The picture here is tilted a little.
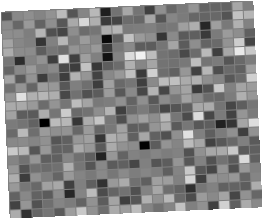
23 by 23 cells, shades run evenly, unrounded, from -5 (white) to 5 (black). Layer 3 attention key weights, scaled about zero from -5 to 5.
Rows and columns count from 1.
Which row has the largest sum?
21
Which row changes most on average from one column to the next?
6
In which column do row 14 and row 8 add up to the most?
20
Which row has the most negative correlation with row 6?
16
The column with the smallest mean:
22
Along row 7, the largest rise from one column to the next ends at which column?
9
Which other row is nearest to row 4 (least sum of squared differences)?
5
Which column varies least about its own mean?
3
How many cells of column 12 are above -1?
17
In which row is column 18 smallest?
13
